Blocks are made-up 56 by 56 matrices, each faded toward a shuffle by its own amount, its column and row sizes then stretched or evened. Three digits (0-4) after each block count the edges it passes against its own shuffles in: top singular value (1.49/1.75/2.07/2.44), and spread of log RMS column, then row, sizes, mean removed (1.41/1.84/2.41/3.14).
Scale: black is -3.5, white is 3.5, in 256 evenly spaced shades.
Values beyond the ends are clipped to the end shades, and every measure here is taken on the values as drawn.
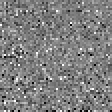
1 0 2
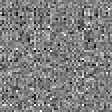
3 1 1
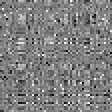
4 0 2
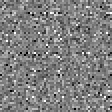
0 1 2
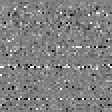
0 0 3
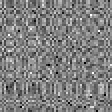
4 0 0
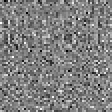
3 0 2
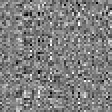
3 3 1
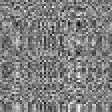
4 2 0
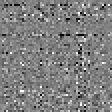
0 3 3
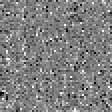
1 1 0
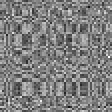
4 2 0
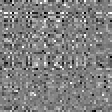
4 1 3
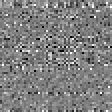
3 0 3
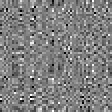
4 3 1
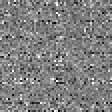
1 1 3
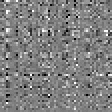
3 3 3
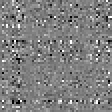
2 3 3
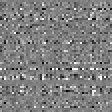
2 1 4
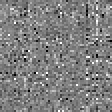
2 2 2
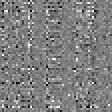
3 3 2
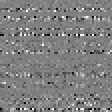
3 0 4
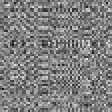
4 1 3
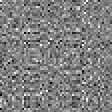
3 2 0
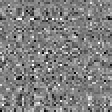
3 1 2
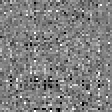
2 3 2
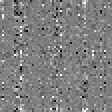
1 3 1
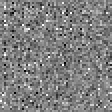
0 2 1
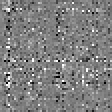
1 3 2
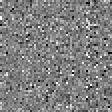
1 2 0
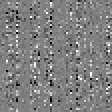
2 4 1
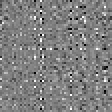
3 3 2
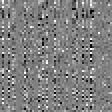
4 4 0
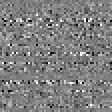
0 1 4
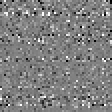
2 2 3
